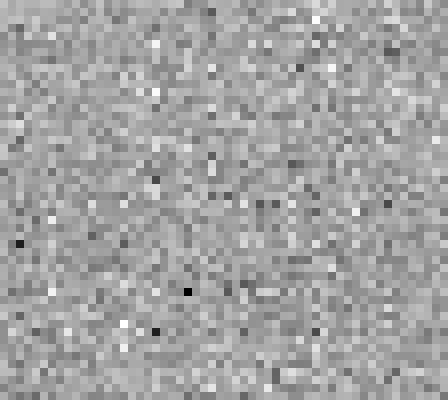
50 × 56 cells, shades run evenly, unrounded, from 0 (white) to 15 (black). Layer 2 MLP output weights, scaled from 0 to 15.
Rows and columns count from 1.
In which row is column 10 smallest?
11
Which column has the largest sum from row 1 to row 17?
53
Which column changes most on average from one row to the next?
40
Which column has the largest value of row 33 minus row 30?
37
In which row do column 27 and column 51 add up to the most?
2
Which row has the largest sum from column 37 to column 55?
7
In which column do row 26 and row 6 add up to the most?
49
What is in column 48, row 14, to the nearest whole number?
6
